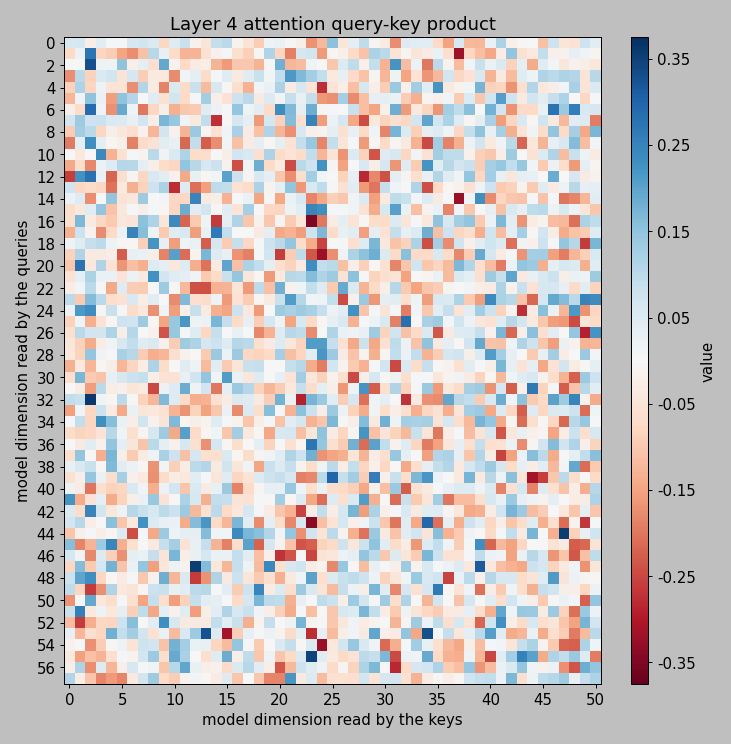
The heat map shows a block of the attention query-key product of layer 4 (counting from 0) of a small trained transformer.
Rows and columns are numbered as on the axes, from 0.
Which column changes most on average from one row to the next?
23
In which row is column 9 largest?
52
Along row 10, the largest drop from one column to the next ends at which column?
4
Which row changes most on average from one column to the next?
43
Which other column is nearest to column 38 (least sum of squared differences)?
17
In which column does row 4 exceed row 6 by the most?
35
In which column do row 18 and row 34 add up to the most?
3
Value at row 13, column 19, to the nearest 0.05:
0
